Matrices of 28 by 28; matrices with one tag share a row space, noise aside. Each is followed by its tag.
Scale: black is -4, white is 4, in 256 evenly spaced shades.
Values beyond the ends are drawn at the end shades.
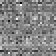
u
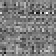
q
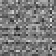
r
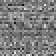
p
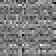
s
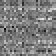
s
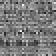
s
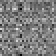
u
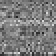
q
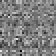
u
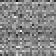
u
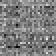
q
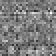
r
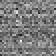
u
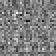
u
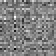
p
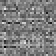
q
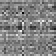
s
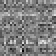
s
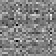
r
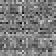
s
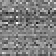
r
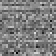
r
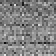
p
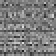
p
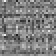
q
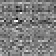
u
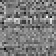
q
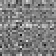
u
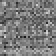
q
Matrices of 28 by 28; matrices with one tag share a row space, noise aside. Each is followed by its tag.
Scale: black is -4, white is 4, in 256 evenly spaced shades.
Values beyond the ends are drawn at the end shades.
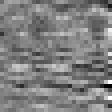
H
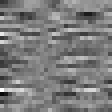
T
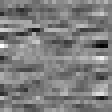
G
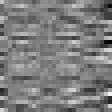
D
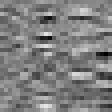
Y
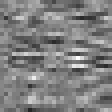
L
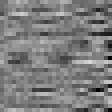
H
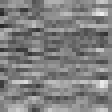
G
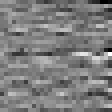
H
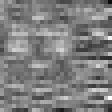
H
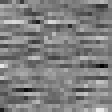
G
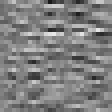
L
